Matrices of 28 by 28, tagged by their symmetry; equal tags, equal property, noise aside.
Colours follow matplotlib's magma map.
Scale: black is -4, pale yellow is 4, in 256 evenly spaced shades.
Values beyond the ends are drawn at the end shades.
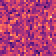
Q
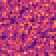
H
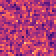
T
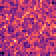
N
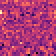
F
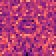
F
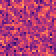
T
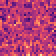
F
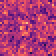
Q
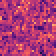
Q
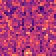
F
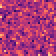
N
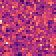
T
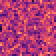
Q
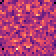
F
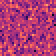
H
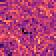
N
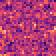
F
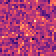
N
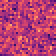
H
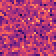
N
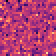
T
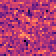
H
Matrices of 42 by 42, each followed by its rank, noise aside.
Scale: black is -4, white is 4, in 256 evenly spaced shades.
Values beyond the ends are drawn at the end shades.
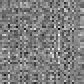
four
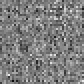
eight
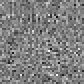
eight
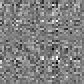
four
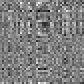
four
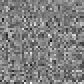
six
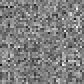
eight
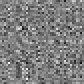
six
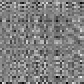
three
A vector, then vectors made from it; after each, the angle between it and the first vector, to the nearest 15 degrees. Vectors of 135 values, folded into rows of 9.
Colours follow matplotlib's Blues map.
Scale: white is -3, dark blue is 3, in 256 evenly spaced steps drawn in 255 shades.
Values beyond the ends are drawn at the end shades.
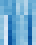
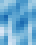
120 degrees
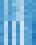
75 degrees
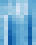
30 degrees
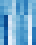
165 degrees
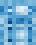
60 degrees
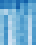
135 degrees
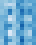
120 degrees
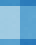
90 degrees
